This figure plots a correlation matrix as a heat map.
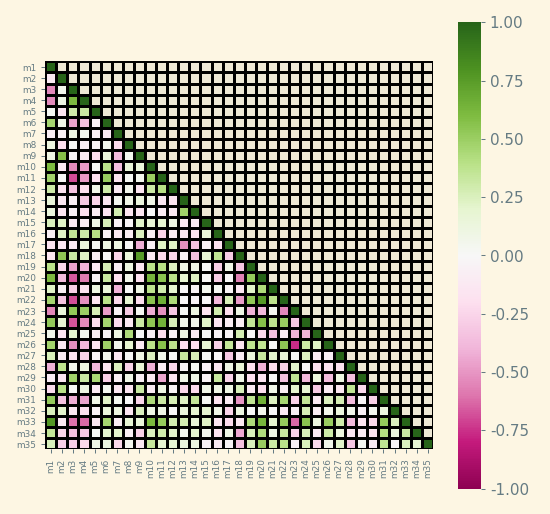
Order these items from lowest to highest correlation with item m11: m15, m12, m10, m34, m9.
m9, m15, m34, m12, m10
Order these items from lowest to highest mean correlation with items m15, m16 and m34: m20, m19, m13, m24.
m13, m19, m20, m24
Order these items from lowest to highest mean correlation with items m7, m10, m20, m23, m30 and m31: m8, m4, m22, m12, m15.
m4, m8, m15, m12, m22
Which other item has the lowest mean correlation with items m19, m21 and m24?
m3
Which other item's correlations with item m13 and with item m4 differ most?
m33
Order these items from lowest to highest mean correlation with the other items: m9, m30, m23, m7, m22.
m23, m7, m30, m9, m22
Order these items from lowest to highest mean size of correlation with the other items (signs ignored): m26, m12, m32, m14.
m32, m14, m12, m26
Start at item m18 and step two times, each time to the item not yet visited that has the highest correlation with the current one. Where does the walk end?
m2
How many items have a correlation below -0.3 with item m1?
4
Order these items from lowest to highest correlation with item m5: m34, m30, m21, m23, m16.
m30, m34, m21, m23, m16
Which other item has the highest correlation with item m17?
m26
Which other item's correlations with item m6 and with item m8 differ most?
m24
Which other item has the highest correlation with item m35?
m20
